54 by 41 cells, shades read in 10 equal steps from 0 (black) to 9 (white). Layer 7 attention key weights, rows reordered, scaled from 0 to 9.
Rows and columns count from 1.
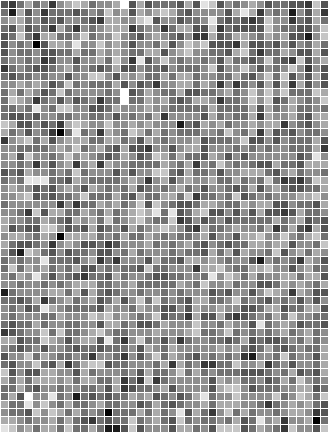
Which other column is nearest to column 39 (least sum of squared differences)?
28
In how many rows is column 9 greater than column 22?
24
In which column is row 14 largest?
5
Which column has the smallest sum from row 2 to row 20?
39
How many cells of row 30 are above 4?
28
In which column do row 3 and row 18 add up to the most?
19
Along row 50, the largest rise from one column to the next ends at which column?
4
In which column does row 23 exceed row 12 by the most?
6
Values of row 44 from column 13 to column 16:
3 4 4 4
